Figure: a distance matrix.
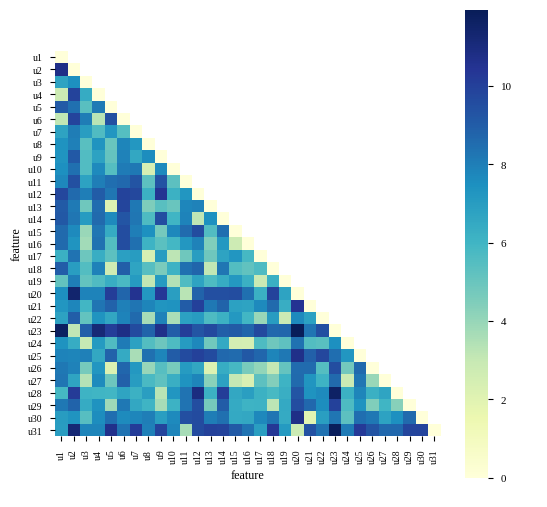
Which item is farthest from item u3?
u23
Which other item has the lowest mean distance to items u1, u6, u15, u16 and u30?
u24
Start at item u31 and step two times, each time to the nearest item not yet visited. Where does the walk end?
u11
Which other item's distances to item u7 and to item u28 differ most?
u25
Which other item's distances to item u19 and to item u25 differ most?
u22
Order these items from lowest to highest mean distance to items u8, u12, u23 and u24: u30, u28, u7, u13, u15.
u13, u15, u30, u7, u28
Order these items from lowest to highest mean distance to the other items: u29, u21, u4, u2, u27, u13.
u27, u13, u29, u4, u21, u2
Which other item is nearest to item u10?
u8
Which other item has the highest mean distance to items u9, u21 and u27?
u20
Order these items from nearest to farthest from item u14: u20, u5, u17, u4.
u17, u5, u4, u20
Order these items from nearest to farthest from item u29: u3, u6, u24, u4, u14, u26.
u26, u24, u3, u4, u6, u14
